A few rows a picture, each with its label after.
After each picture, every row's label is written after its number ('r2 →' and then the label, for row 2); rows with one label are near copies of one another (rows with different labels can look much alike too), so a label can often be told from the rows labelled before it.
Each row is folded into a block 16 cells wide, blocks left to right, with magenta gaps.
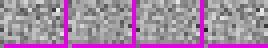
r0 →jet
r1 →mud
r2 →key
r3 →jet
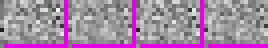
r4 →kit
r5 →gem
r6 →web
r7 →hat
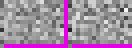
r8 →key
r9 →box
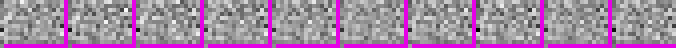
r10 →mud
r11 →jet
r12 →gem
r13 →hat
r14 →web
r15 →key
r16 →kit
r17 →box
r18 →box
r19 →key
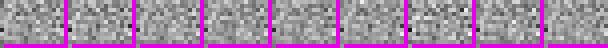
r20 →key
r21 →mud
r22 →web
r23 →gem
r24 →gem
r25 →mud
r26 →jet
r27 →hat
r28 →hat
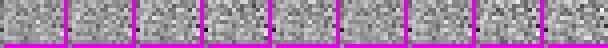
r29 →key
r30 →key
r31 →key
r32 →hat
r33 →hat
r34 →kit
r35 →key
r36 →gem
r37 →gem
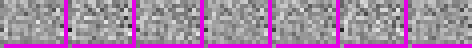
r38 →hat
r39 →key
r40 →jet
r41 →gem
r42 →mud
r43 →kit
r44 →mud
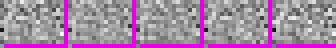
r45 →gem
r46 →hat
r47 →hat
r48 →gem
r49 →gem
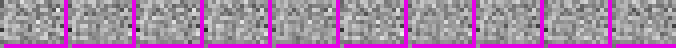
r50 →kit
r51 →hat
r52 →gem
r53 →hat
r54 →jet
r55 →key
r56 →hat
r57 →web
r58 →box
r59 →web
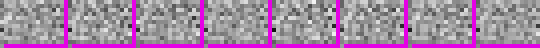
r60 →jet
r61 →web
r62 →hat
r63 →web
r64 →gem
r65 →mud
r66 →jet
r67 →mud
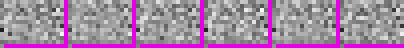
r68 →jet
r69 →hat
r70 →jet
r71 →kit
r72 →kit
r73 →gem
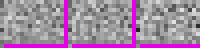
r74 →kit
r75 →mud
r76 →mud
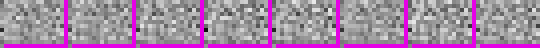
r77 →key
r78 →hat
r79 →box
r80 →gem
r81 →kit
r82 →key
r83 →web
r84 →web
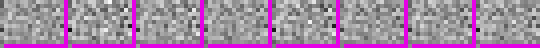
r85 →box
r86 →web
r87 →kit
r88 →mud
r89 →hat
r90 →box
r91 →box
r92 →key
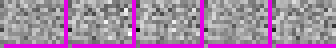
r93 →box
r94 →gem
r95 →key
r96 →box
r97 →mud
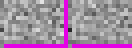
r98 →web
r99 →hat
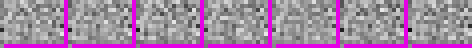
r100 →mud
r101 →kit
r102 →hat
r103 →gem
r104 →hat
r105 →kit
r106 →key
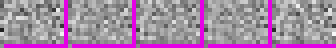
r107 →gem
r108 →box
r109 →hat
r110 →box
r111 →hat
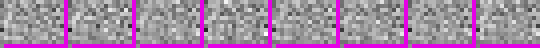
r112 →box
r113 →kit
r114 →gem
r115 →mud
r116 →box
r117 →jet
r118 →key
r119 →hat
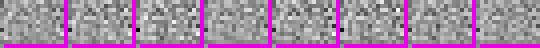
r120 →kit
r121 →gem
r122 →key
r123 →kit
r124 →web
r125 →kit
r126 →mud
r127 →key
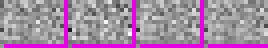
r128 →box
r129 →hat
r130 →key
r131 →key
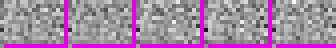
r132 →mud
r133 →web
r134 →gem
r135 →key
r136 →mud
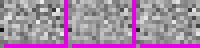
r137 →jet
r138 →hat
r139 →jet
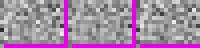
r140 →hat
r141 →mud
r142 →box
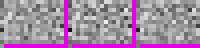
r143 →mud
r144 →box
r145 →jet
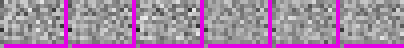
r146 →web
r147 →box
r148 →jet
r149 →web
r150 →gem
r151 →jet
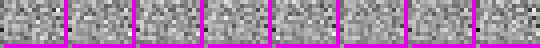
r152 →jet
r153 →gem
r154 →web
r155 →mud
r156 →hat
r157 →mud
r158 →web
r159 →kit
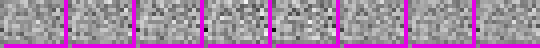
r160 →hat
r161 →hat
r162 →box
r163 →gem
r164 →key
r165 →web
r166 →kit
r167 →key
